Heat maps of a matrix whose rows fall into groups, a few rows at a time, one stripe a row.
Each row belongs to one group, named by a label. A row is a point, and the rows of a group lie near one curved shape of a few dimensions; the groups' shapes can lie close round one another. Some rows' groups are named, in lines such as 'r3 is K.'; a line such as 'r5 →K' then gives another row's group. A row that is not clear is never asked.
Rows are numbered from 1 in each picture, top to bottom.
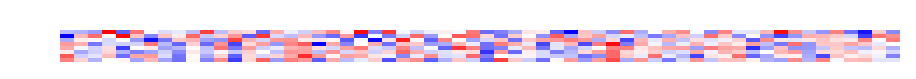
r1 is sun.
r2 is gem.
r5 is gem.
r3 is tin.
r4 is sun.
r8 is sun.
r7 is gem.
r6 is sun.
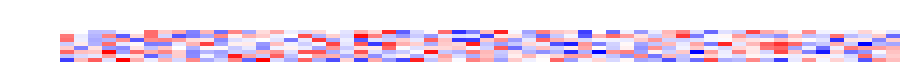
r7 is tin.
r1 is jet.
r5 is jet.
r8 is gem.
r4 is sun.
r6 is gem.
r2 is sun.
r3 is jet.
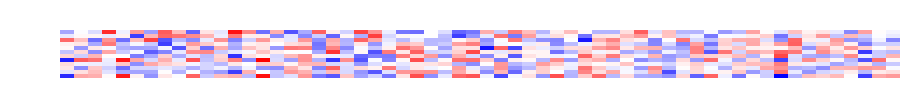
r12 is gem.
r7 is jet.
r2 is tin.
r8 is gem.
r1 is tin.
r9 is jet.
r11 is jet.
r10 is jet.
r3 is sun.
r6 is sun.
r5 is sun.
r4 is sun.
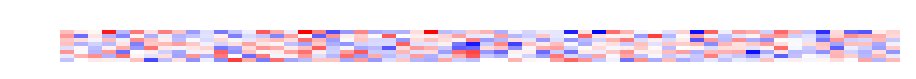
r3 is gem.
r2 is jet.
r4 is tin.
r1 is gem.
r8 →tin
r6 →gem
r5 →jet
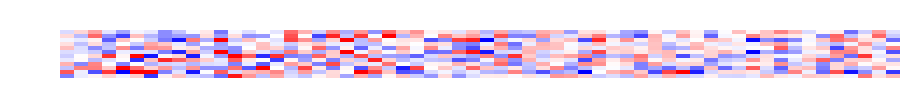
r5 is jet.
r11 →sun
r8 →tin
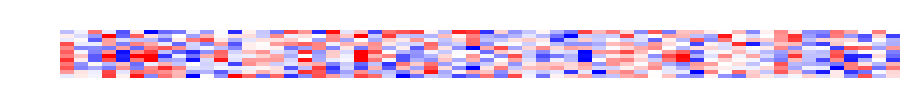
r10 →jet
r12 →tin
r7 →sun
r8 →sun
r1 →jet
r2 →sun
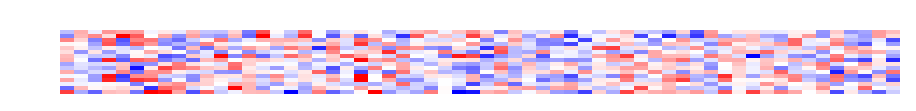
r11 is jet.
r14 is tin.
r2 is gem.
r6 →jet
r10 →tin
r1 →gem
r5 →sun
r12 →sun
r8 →sun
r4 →sun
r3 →sun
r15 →tin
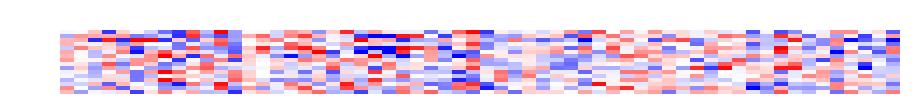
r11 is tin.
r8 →gem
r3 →sun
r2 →jet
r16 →jet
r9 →sun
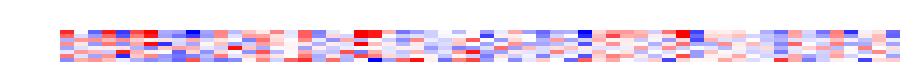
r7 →sun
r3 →gem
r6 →gem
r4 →sun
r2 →sun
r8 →jet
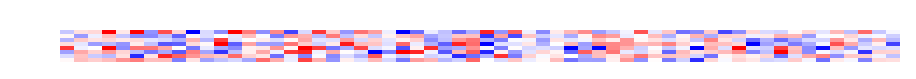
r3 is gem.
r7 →tin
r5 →gem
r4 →gem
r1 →tin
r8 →gem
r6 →jet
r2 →sun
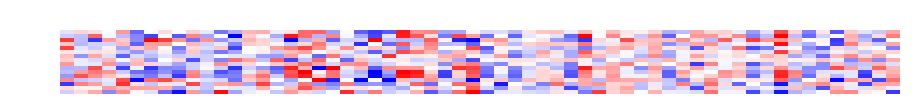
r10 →jet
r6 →jet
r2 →jet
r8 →tin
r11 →jet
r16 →gem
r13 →jet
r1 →jet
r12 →jet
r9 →gem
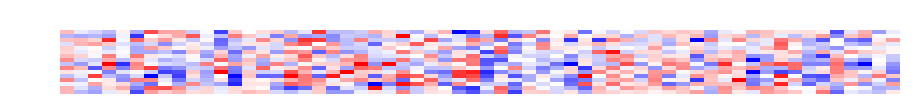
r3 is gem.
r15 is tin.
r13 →gem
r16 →tin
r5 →jet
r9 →sun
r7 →gem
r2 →tin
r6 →sun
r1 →jet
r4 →jet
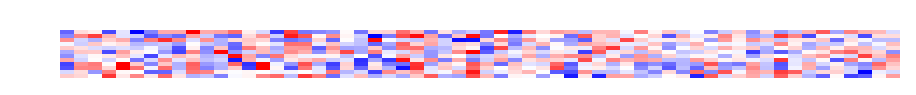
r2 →jet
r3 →tin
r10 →gem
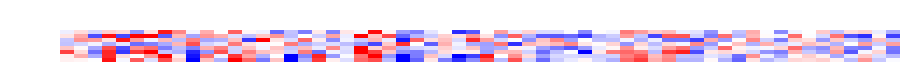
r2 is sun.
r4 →tin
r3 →gem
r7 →tin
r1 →tin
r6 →sun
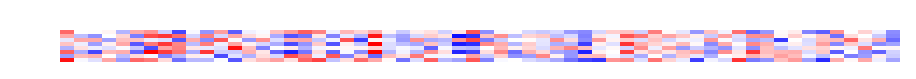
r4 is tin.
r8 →gem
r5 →tin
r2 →tin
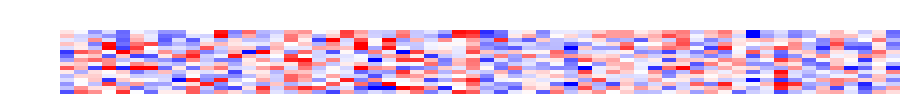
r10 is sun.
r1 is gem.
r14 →sun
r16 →gem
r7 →tin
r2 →gem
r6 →gem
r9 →gem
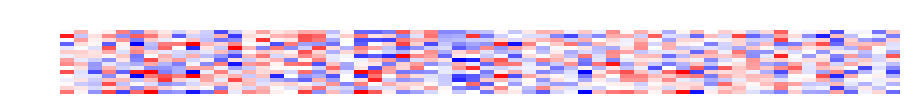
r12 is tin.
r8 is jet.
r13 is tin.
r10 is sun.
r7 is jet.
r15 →jet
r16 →sun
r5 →tin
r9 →sun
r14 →sun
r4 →tin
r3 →jet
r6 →gem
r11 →sun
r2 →gem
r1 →jet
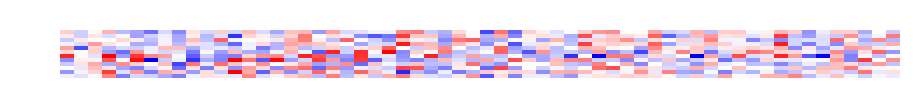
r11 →tin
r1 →sun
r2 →jet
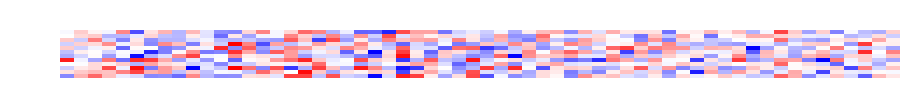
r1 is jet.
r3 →jet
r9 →jet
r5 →gem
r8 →gem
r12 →jet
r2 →jet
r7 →tin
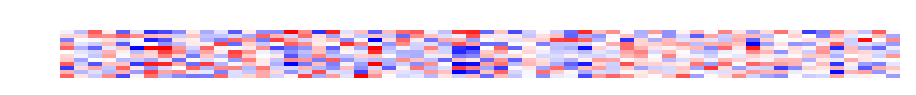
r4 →gem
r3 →tin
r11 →jet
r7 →tin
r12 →sun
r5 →tin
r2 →gem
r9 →tin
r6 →tin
